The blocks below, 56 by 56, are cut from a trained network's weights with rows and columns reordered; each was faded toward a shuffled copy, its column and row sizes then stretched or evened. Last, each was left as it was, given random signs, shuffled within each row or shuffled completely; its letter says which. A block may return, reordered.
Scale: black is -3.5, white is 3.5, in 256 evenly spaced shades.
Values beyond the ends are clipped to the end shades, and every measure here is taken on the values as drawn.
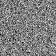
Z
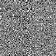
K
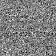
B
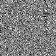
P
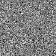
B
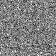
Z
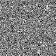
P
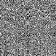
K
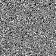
B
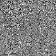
P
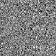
K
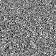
B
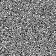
Z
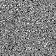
B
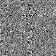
P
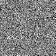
P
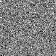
B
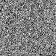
Z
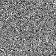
B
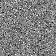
Z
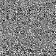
P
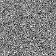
P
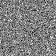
Z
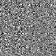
K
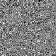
K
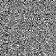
K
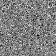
B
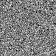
Z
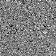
B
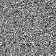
P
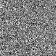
P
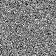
Z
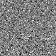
B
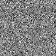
P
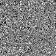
P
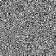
K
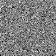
P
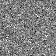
Z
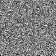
B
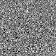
P
